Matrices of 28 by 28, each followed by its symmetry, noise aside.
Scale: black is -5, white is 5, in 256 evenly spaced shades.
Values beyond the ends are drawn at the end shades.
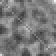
symmetric across the other diagonal.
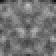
mirrored left to right.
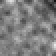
symmetric across the other diagonal.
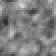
antisymmetric.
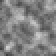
symmetric across the other diagonal.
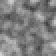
symmetric across the other diagonal.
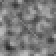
symmetric across the other diagonal.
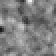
antisymmetric.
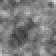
symmetric across the other diagonal.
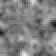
antisymmetric.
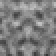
mirrored left to right.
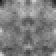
mirrored left to right.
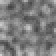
symmetric across the other diagonal.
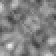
symmetric across the other diagonal.
